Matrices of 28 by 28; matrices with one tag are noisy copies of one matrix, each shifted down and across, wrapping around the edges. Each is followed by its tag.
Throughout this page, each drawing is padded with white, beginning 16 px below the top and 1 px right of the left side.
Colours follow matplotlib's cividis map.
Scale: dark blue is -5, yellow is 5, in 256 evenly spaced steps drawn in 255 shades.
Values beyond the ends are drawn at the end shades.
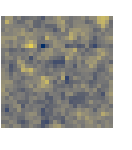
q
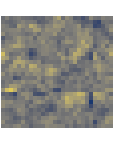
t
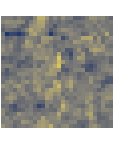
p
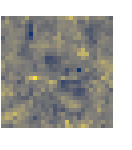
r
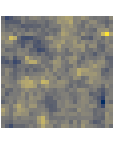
r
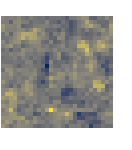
r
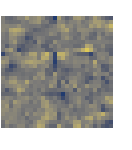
t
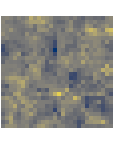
r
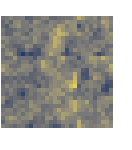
p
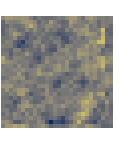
p
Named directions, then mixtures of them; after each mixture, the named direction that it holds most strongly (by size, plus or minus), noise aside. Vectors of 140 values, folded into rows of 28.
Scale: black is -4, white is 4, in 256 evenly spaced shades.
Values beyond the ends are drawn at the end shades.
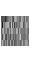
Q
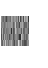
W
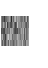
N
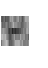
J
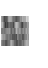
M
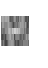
J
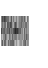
N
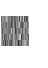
W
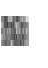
M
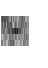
J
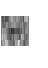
J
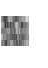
M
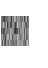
N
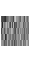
Q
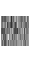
N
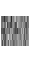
N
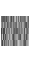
N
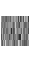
W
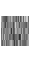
W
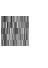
N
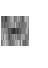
J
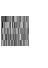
Q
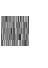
W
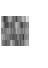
M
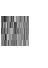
N
